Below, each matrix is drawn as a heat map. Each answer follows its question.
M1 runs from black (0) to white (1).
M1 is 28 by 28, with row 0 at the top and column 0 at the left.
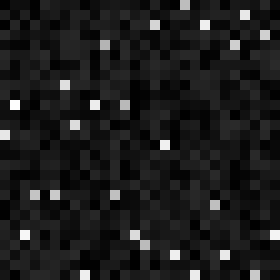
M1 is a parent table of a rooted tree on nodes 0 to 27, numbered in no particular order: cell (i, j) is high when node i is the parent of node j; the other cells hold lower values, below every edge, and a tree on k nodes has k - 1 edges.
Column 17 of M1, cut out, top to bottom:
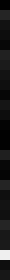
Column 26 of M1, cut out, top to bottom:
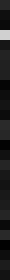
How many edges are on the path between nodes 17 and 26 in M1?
5
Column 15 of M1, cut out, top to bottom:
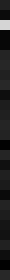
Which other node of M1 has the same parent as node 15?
20
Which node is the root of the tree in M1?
4
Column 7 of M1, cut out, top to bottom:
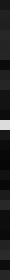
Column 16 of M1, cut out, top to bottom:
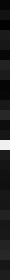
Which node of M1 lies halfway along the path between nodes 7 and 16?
1
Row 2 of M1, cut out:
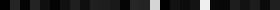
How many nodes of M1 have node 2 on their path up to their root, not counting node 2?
3
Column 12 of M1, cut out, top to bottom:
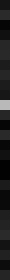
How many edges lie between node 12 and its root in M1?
2
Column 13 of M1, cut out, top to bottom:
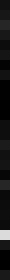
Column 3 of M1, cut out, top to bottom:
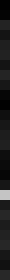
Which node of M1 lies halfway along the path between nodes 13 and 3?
27
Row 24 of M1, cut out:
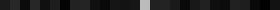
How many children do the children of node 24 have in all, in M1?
1
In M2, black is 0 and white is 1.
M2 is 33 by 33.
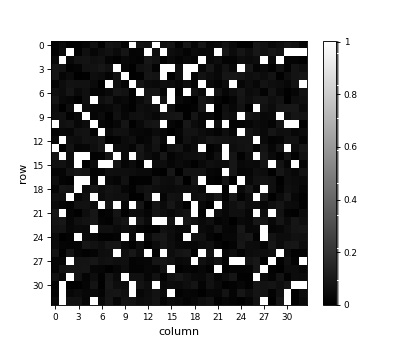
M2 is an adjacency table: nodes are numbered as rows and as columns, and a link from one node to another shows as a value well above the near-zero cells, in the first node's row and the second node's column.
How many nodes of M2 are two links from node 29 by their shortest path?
9
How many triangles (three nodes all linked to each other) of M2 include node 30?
3
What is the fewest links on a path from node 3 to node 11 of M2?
2
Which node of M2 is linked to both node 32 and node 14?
node 1
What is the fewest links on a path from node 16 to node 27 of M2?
5
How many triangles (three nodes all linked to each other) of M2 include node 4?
0
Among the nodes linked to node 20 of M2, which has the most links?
node 10
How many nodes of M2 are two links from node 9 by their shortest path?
7
